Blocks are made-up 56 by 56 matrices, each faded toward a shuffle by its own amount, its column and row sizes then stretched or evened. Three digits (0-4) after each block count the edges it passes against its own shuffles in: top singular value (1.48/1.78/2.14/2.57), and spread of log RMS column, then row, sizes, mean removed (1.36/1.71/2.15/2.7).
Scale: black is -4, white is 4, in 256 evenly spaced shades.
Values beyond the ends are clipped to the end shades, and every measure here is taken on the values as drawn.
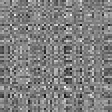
4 4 4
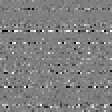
2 0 4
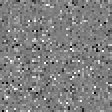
1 0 2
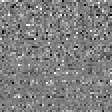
0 1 4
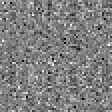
2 0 0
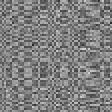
4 1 3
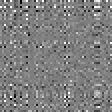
4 3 4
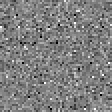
0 0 1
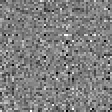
1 2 3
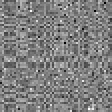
4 0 0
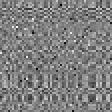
4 0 3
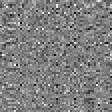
3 1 2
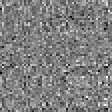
3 2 2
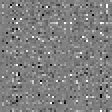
0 3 3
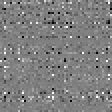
0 2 4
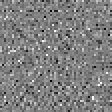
3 0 2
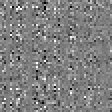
1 4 2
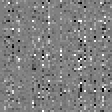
0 4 2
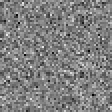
1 0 0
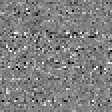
0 0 3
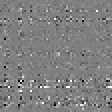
2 2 4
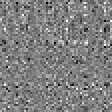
3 3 2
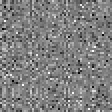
3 2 0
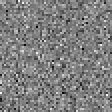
2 1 0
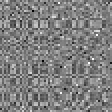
4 1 0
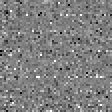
0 1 2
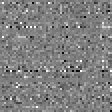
1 1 4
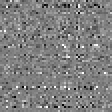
2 1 4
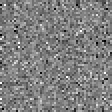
0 2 1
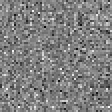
2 1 0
